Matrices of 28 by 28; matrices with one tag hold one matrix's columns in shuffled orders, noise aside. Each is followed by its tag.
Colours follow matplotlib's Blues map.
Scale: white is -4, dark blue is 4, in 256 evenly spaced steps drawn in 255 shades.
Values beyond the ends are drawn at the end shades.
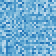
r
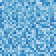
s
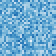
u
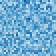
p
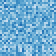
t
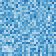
t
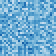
r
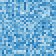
u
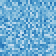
s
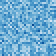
t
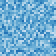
p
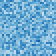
u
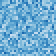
p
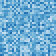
t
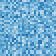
u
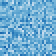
s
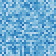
r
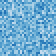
u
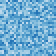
u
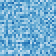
u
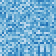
t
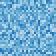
p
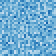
u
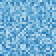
s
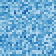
u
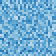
p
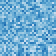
t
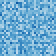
r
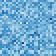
u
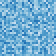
r
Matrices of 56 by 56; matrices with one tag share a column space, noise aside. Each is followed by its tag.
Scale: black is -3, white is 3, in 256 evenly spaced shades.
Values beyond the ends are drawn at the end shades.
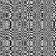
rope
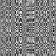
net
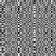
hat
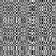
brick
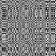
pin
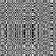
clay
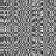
net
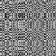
rope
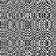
rope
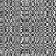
net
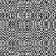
rope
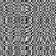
brick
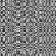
net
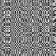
net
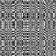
rope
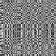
clay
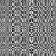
net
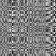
net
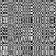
brick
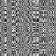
net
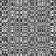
net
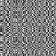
net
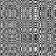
pin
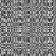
net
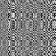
rope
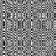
rope
